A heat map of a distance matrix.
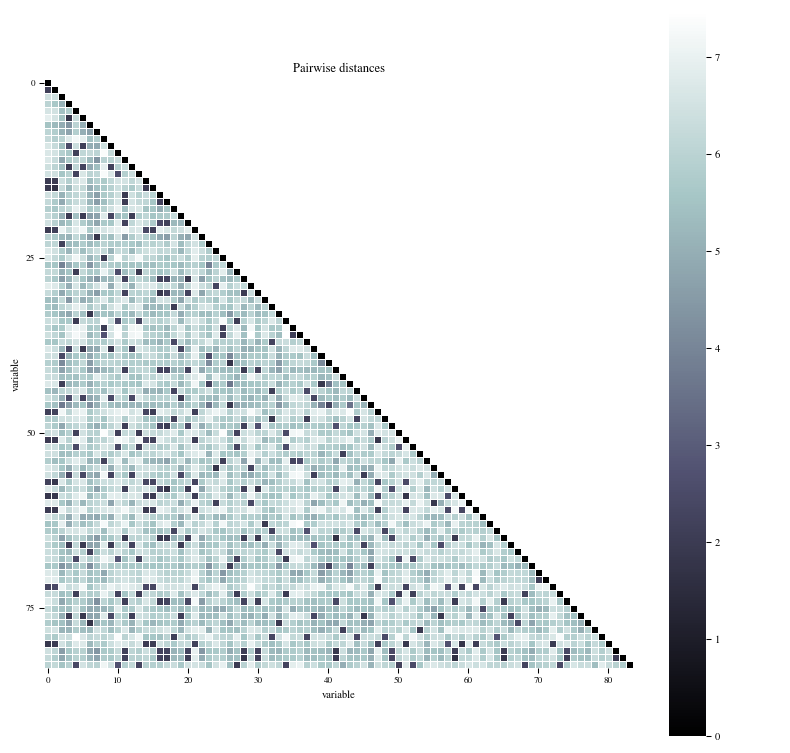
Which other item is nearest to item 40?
26
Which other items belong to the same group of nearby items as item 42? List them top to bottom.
53, 78
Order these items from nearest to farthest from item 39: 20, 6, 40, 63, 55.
40, 6, 55, 20, 63
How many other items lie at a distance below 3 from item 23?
3
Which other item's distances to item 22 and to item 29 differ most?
7
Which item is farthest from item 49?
63
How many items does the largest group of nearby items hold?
13
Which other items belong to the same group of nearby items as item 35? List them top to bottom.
8, 25, 36, 54
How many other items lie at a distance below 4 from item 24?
3
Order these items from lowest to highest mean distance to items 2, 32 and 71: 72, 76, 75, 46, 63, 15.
46, 75, 76, 15, 63, 72
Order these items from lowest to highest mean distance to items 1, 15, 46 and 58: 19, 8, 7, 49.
49, 7, 19, 8
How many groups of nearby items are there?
15
